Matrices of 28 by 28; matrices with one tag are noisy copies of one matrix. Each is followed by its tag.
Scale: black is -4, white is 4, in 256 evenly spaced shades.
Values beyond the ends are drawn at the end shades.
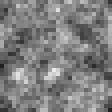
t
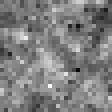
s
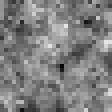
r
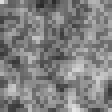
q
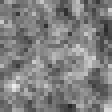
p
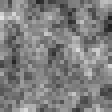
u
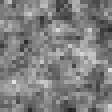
p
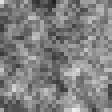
q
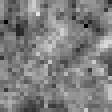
r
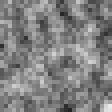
p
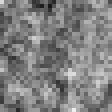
q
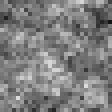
s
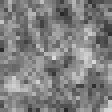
p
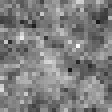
s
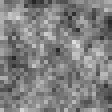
u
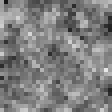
u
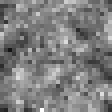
t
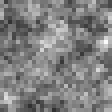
r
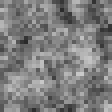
p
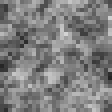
t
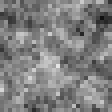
s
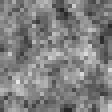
p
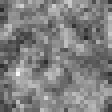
t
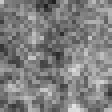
q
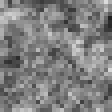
u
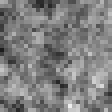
q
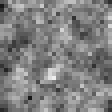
t
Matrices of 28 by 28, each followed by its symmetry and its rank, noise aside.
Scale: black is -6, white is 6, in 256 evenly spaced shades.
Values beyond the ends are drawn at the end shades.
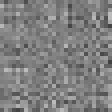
antisymmetric, rank six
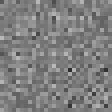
symmetric, rank six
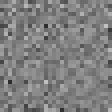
no symmetry, rank four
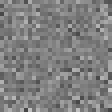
no symmetry, rank four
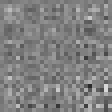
no symmetry, rank three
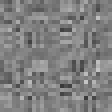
no symmetry, rank three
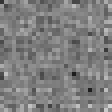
symmetric, rank four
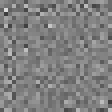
no symmetry, rank four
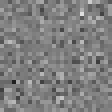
antisymmetric, rank six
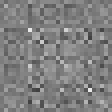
symmetric, rank three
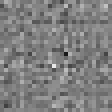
antisymmetric, rank six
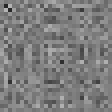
symmetric, rank four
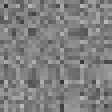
symmetric, rank four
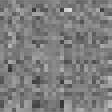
no symmetry, rank four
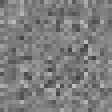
symmetric, rank six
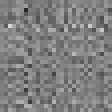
antisymmetric, rank four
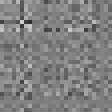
no symmetry, rank three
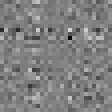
no symmetry, rank four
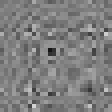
symmetric, rank three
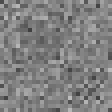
symmetric, rank six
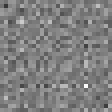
symmetric, rank four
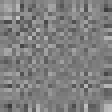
symmetric, rank three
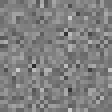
symmetric, rank six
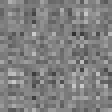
no symmetry, rank three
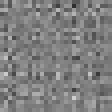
antisymmetric, rank four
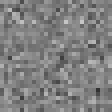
no symmetry, rank six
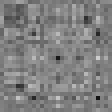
symmetric, rank three
